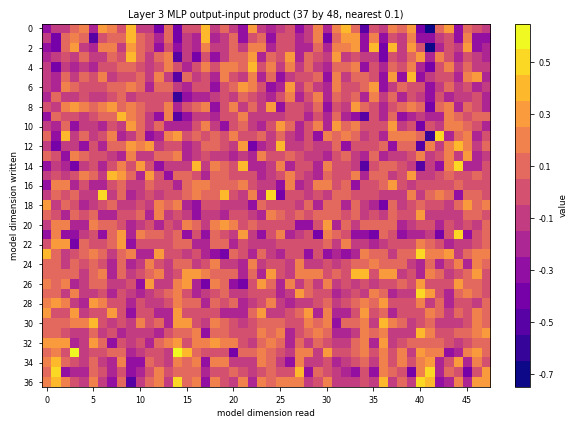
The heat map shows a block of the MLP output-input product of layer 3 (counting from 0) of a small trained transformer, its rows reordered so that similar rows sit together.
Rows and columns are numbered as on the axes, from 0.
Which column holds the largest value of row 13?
45
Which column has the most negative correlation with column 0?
31
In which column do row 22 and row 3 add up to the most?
40
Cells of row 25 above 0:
29
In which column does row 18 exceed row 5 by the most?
14
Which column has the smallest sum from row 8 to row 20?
34
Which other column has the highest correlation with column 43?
9
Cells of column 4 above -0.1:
16
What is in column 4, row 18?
-0.2
